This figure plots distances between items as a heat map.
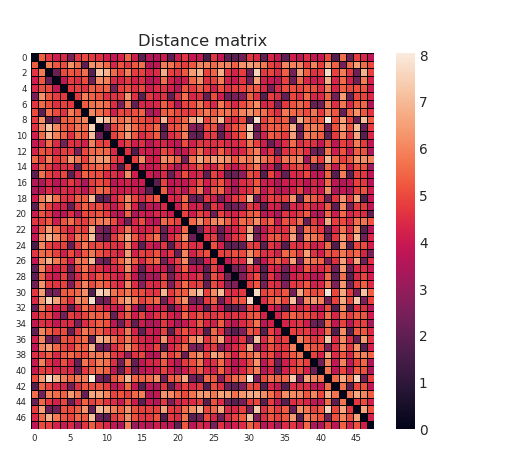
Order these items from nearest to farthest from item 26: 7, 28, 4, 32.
32, 28, 4, 7
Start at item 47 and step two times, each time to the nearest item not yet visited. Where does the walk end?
25
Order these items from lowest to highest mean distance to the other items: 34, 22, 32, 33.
32, 34, 22, 33
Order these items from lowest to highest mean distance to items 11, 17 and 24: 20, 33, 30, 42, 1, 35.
42, 35, 33, 20, 1, 30
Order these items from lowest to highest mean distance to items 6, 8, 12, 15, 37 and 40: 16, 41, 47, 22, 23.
47, 16, 22, 23, 41
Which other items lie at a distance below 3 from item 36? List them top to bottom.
2, 3, 8, 30, 45
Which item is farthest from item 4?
41
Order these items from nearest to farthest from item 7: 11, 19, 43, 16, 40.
43, 16, 11, 40, 19
